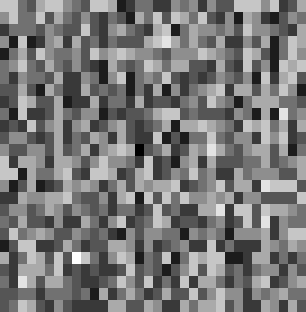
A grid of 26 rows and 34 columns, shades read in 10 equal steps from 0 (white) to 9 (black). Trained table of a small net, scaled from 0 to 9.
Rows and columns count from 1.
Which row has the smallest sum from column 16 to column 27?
16
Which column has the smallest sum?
30
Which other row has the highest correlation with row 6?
4
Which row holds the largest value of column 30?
2
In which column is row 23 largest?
19
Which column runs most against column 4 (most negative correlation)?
18
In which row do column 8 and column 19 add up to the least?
17
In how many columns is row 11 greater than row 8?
12
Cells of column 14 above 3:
13
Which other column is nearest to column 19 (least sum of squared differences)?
10
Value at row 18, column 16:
7
